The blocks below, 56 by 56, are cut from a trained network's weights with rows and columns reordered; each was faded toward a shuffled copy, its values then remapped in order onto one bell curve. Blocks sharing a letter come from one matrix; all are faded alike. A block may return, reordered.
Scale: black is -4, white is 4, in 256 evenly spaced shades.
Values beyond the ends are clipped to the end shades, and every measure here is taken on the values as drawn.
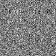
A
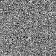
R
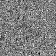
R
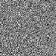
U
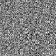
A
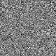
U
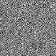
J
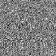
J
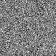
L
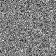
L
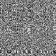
A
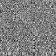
A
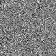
L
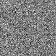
R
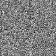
U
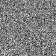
R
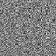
J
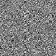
U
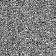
R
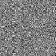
A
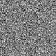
J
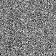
R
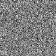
U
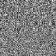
J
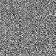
J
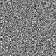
J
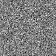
R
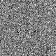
R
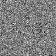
L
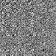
A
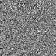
U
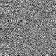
U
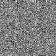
A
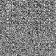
A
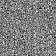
A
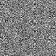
U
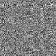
A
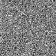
R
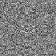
J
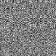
A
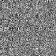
A
